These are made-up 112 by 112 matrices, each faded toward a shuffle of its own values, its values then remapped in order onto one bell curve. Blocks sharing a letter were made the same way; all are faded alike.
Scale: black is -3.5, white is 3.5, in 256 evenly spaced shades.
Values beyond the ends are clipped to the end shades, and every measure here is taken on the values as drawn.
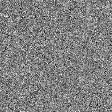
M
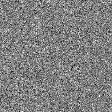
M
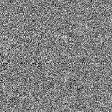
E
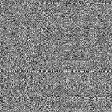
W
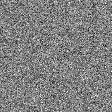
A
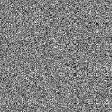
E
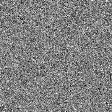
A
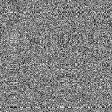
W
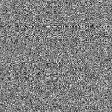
W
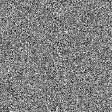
M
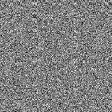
E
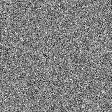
A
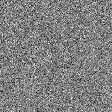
A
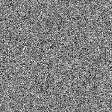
M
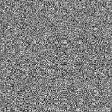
W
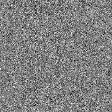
M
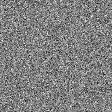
A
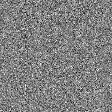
M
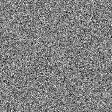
A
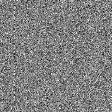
M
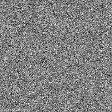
M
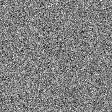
A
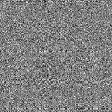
W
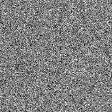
M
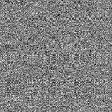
W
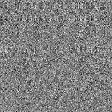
E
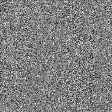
M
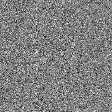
M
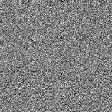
E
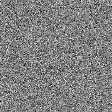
M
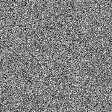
A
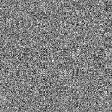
E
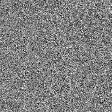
M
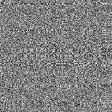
W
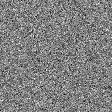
A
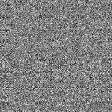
E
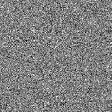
E
